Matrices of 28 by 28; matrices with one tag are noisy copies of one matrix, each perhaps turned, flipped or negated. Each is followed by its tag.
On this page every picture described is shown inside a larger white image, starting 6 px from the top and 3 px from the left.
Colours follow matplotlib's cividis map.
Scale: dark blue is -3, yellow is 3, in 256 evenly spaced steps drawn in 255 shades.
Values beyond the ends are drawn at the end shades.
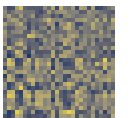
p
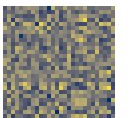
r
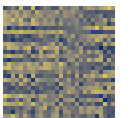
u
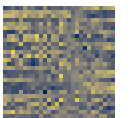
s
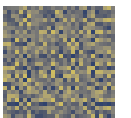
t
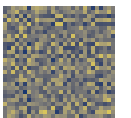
t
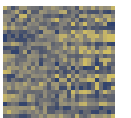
s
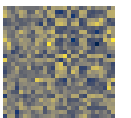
p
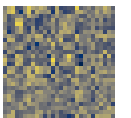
p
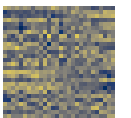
s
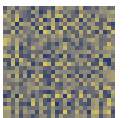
t
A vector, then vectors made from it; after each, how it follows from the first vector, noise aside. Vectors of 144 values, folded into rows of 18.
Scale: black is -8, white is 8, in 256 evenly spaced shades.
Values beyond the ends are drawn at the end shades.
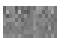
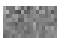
sign-scrambled.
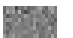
copied.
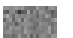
sign-scrambled.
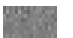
shrunk.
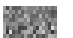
wrapped around, scaled up.
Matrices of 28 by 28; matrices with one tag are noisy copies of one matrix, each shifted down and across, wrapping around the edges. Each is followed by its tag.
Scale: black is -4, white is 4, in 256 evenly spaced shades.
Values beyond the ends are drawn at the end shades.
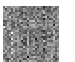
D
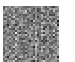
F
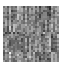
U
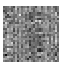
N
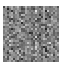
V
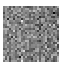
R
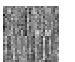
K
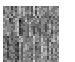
U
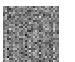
V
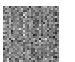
D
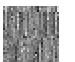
K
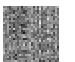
N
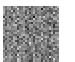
D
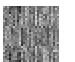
U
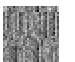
K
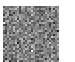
F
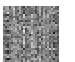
N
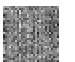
N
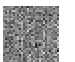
F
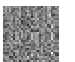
R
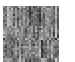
U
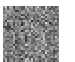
R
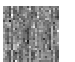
K
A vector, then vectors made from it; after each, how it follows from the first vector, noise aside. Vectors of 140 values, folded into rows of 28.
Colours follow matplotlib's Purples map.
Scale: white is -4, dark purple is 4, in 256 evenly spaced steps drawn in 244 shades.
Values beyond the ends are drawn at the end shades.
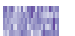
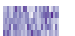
negated.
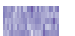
shrunk.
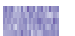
shrunk.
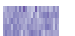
negated, shrunk.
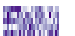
reversed, scaled up.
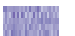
wrapped around, negated, shrunk.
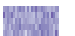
wrapped around, negated, shrunk.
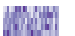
negated.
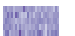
wrapped around, negated, shrunk.
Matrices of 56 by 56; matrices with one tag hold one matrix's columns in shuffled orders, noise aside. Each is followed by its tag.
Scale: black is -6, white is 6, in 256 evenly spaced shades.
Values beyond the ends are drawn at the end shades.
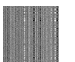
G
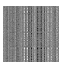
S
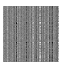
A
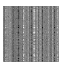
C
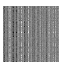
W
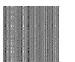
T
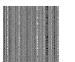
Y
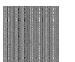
G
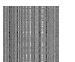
W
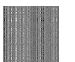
G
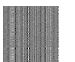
S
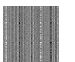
A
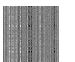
T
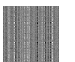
A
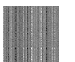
S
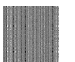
T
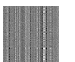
S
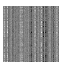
W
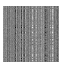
C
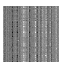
W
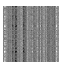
T
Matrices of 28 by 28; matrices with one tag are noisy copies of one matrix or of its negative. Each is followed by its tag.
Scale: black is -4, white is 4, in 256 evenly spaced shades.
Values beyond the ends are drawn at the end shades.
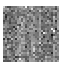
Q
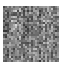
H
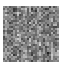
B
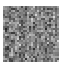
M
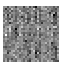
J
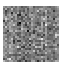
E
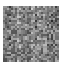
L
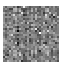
B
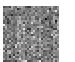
Q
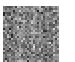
Q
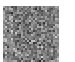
E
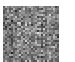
E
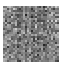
L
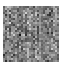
J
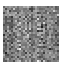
E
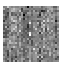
H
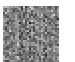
M
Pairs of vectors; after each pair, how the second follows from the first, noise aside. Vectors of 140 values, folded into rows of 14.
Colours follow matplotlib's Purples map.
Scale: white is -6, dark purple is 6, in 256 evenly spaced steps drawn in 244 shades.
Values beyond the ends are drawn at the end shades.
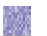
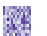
wrapped around, negated, scaled up.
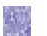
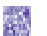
wrapped around, scaled up.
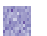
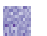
shuffled.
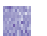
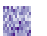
wrapped around, negated, scaled up.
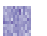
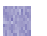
negated, shrunk.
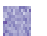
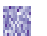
wrapped around, negated, scaled up.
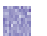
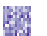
wrapped around, scaled up.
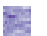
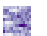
reversed, scaled up.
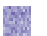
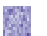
shuffled.
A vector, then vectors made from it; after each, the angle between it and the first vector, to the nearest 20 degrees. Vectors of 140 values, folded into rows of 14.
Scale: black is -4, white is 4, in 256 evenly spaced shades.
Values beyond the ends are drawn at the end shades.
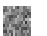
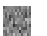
60 degrees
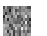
140 degrees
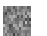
140 degrees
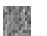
120 degrees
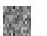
160 degrees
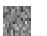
140 degrees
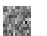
20 degrees
